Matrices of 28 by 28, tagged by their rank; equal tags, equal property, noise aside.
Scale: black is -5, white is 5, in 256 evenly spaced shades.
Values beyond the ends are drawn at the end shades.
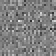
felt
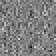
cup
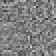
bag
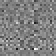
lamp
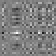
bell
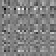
bell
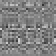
lamp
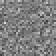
bag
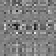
bell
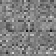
felt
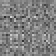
felt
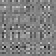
bell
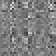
lamp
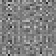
felt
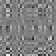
bell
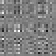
bell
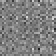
lamp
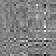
lamp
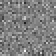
bag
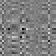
bell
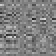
lamp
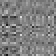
bell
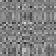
lamp
